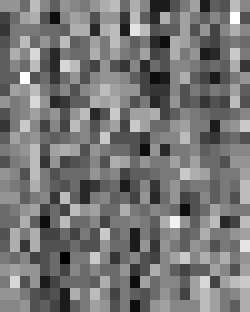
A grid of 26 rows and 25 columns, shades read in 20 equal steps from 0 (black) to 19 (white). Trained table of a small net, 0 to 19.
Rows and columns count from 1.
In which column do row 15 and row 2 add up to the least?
6
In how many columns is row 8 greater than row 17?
15
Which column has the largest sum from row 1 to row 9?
24
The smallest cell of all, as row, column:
22, 7
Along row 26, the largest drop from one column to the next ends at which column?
14
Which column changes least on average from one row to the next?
20
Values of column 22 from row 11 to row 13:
2 4 8
